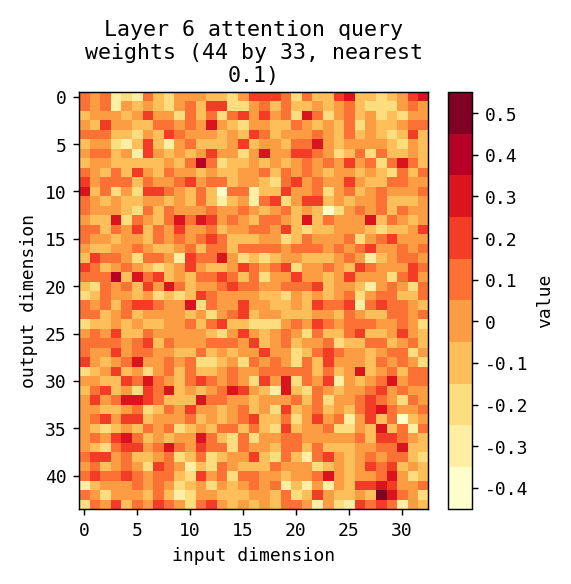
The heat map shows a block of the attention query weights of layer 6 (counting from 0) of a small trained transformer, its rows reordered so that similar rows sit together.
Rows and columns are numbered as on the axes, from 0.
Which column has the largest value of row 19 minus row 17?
5
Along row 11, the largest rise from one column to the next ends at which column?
17
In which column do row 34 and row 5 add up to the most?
22
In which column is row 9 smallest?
18
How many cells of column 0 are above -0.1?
33
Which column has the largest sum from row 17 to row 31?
6
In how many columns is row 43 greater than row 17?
16
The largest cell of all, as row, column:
42, 28
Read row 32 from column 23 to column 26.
-0.2 0 0 0.1
